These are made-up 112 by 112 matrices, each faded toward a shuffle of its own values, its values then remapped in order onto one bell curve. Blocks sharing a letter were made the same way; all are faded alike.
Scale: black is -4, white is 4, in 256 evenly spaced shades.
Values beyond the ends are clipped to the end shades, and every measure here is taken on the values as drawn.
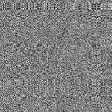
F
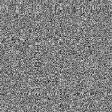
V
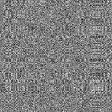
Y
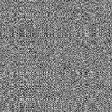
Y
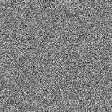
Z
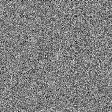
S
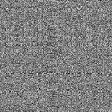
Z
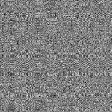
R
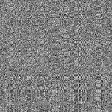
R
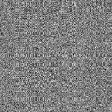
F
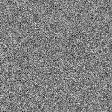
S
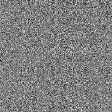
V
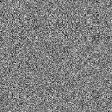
V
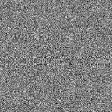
Z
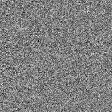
S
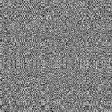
R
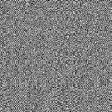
Y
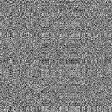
R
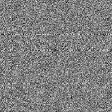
V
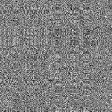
R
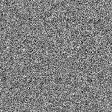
S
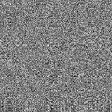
Z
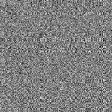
R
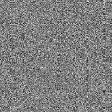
V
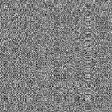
R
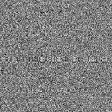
Z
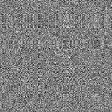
R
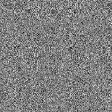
V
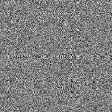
V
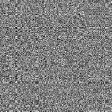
F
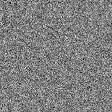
S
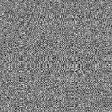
R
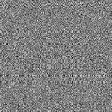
F
